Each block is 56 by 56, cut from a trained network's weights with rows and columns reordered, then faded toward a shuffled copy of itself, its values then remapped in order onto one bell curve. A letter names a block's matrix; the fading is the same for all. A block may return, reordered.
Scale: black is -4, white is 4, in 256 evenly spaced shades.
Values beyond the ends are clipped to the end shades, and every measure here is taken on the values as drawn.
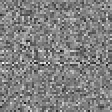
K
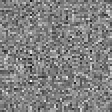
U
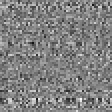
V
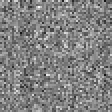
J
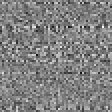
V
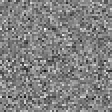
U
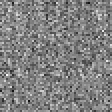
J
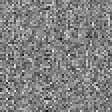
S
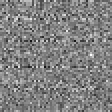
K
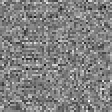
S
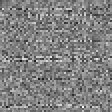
V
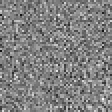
S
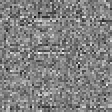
K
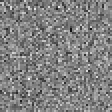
J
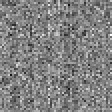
J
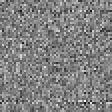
U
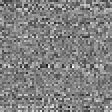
V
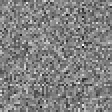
S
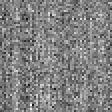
J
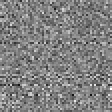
K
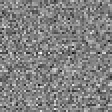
K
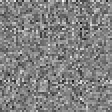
U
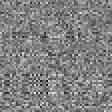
V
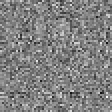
U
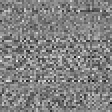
V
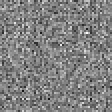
J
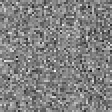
J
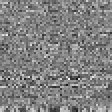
V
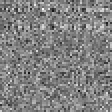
K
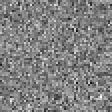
U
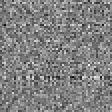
K
